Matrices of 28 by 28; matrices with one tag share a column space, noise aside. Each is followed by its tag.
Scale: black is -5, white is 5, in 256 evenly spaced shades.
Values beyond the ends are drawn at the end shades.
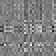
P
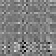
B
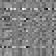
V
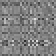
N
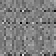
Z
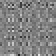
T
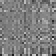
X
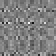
Z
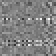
N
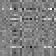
V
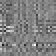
P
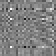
V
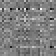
V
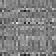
Z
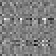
N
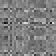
Z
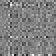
T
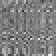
X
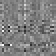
P
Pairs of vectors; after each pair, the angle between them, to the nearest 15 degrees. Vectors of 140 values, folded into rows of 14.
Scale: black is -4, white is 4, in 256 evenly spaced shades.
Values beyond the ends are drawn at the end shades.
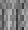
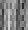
30 degrees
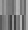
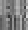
30 degrees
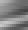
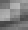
120 degrees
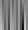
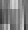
135 degrees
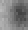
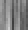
60 degrees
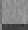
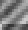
60 degrees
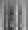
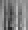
15 degrees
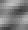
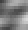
45 degrees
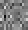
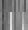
90 degrees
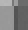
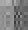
30 degrees
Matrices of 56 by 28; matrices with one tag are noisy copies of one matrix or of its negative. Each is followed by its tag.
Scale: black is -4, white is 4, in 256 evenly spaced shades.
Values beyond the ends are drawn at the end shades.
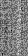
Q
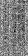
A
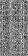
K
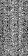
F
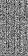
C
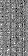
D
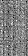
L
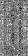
F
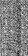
Q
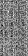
L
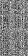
K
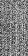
D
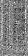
A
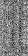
F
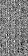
C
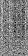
A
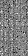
L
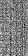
D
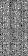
K
